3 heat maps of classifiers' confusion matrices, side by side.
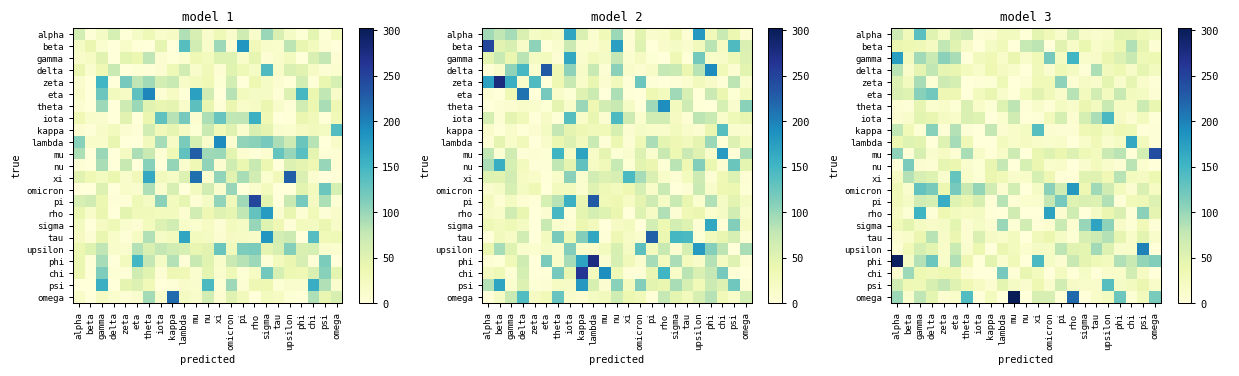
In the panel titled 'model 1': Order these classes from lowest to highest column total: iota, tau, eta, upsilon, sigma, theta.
tau, iota, eta, upsilon, sigma, theta
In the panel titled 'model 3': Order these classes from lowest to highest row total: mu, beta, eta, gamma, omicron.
beta, eta, mu, gamma, omicron
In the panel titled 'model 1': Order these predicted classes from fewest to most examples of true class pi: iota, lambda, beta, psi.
lambda, beta, psi, iota
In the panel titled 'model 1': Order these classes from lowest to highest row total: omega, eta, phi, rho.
omega, rho, phi, eta
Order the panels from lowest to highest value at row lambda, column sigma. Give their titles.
model 3, model 2, model 1
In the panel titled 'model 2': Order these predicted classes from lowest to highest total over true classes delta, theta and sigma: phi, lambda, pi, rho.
lambda, pi, rho, phi
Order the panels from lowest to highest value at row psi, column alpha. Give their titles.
model 1, model 3, model 2
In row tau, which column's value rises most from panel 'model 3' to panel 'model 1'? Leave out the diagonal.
lambda
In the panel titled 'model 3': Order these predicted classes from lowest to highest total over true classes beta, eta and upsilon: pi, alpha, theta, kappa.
theta, kappa, alpha, pi
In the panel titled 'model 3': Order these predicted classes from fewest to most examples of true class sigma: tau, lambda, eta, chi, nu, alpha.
chi, alpha, eta, nu, lambda, tau
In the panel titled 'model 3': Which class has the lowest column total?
nu
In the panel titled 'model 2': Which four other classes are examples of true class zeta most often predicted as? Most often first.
beta, alpha, gamma, omicron
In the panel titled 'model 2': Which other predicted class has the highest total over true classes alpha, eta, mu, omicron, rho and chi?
kappa
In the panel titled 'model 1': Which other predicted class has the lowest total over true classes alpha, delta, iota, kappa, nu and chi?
beta
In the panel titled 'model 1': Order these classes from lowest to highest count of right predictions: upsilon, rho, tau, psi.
tau, psi, upsilon, rho
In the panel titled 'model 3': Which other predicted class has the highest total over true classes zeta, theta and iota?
upsilon
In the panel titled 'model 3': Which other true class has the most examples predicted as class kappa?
omicron
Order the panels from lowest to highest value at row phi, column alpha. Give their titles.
model 2, model 1, model 3
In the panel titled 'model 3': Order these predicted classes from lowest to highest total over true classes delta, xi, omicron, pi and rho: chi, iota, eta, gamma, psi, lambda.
chi, lambda, iota, psi, eta, gamma
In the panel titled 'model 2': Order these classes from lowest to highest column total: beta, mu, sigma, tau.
mu, tau, sigma, beta
